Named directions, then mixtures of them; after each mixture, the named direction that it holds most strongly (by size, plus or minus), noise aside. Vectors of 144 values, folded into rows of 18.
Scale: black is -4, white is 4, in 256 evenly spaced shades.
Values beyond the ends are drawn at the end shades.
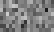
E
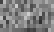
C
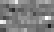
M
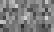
E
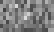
C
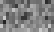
C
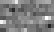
M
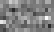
M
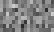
E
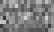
C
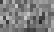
C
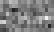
M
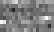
M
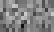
E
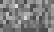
C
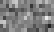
M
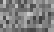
C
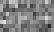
M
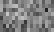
E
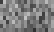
C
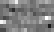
M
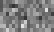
E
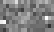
M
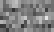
E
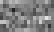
M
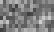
C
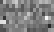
M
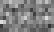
M
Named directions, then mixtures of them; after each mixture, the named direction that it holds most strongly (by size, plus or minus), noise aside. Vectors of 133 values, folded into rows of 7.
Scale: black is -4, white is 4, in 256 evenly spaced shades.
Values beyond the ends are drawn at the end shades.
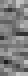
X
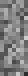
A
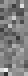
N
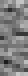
X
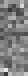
N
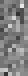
N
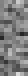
X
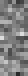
X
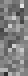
N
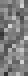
A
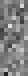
N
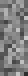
A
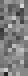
N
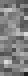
X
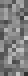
A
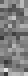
N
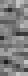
X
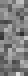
A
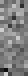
N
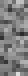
X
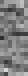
X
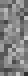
A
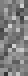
A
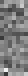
N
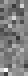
N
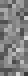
A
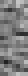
X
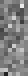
N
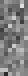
N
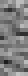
X
